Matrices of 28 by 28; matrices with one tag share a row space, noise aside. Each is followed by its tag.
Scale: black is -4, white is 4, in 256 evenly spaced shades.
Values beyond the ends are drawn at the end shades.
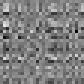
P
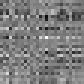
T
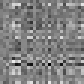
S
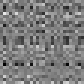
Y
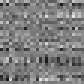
T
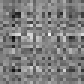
S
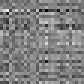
T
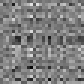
S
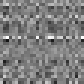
P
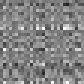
Y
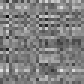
T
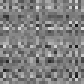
P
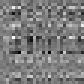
S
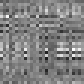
T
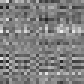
T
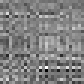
T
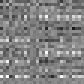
T
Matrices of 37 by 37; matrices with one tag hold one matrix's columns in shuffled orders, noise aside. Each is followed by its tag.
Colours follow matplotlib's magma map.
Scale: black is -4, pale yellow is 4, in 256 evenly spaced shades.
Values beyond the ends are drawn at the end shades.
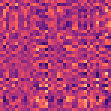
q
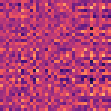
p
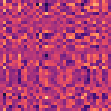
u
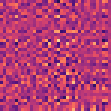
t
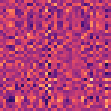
q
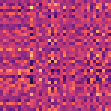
p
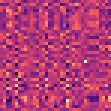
q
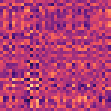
q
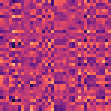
t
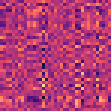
q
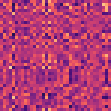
u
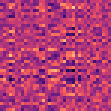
p
